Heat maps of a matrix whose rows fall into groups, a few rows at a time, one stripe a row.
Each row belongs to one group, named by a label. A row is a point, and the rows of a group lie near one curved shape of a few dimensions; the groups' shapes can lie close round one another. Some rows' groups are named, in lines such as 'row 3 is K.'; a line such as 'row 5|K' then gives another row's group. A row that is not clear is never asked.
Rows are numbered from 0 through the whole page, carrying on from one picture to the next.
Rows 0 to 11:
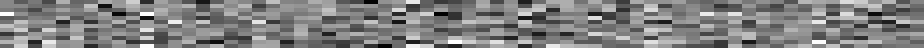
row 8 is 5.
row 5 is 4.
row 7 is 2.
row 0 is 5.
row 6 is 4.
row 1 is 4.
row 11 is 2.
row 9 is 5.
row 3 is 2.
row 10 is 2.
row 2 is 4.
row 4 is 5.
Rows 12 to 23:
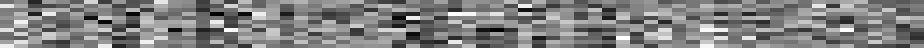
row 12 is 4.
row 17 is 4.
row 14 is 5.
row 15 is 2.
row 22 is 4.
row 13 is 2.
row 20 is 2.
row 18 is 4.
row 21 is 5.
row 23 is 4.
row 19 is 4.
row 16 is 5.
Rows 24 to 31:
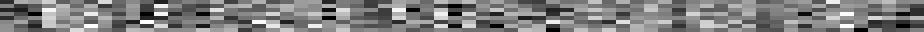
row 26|5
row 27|4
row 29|2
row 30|4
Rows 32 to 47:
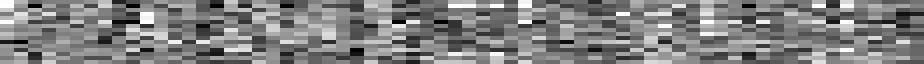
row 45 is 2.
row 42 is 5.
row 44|4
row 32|2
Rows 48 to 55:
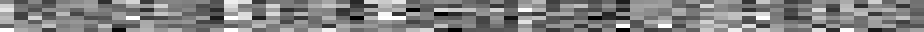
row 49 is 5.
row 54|5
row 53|2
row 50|2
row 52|4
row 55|2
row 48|4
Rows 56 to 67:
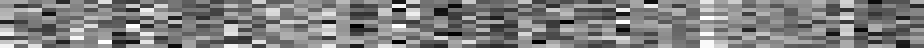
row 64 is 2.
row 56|4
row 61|5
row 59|5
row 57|5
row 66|4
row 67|4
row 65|5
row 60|4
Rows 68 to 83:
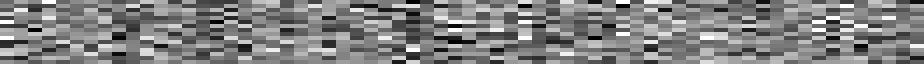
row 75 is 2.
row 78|5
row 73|2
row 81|4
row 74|5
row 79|5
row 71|2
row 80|5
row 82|5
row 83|4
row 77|2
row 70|4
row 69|5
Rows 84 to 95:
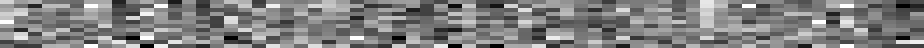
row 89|2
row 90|4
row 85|4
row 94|5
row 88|4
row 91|5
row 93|4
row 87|4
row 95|4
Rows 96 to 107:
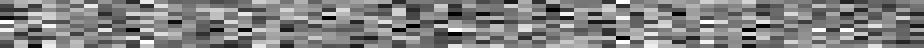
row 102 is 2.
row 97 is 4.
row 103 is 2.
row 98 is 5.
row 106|2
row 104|5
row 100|5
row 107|2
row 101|4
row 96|5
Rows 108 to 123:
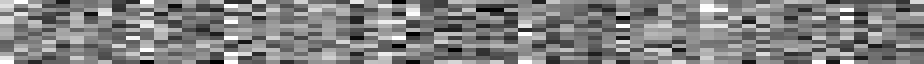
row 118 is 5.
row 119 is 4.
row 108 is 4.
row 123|2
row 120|2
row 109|4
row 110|4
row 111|5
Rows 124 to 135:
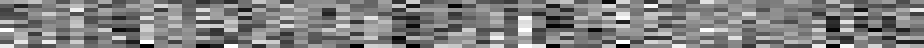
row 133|4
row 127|5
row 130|5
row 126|5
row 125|5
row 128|5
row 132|2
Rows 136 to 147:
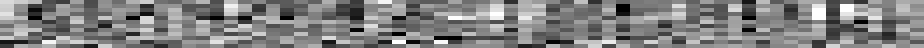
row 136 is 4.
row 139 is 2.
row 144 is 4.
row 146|5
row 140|2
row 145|2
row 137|2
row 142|4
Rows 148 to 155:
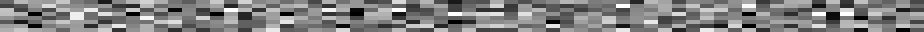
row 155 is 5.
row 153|5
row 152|5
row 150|4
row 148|2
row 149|5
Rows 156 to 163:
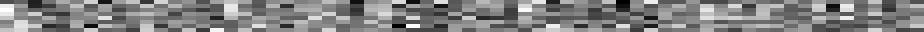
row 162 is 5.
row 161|4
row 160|4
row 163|4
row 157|2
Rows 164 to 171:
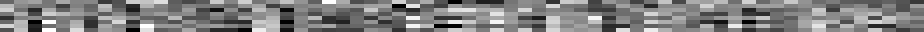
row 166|2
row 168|5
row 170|2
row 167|2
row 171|2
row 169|2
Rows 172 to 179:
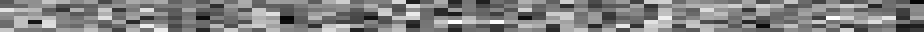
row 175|5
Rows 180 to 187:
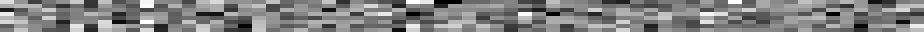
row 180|2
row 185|4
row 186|5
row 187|5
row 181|4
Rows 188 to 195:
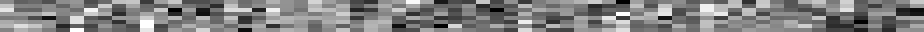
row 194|4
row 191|5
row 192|5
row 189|4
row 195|5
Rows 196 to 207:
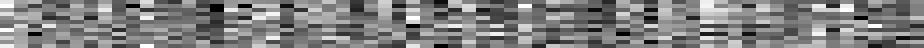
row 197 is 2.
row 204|2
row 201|4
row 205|5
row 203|2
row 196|4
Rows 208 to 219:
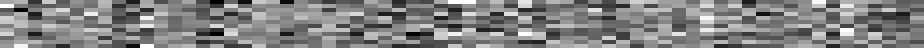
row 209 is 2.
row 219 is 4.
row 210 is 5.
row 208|2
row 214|2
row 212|2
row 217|4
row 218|5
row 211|4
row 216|2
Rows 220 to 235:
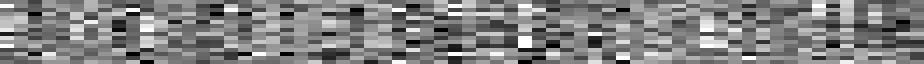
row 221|2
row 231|2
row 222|4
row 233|2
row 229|2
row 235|5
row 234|5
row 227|2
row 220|4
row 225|4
